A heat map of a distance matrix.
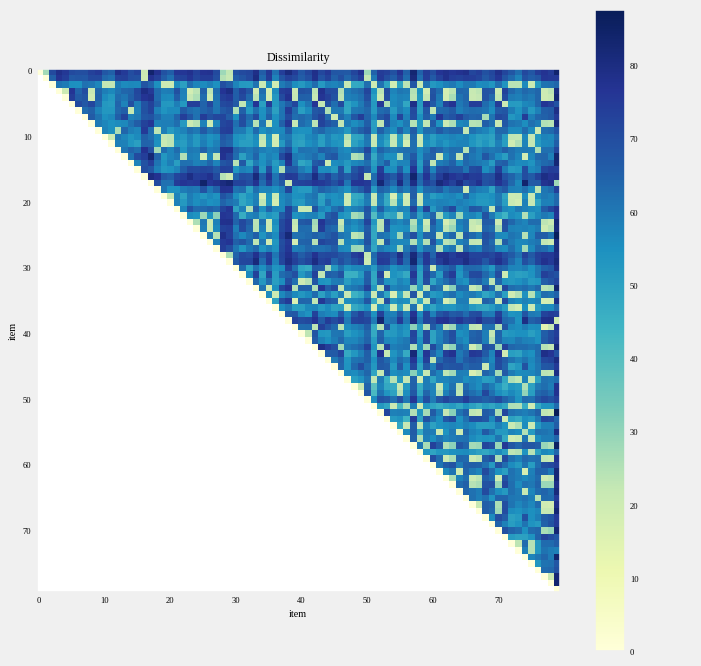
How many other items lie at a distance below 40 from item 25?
9
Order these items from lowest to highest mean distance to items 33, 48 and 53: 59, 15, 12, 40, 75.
59, 75, 40, 12, 15
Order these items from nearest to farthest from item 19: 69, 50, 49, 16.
49, 69, 50, 16
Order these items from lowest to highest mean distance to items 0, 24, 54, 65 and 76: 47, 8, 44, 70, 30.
47, 8, 70, 30, 44
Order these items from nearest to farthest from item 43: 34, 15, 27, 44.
34, 15, 27, 44
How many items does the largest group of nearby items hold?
21
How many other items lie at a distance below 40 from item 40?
4
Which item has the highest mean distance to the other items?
79
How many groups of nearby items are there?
11
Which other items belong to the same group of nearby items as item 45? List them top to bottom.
7, 68
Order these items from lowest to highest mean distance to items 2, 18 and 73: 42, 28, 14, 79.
14, 42, 79, 28
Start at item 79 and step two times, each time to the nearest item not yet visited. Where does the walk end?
17
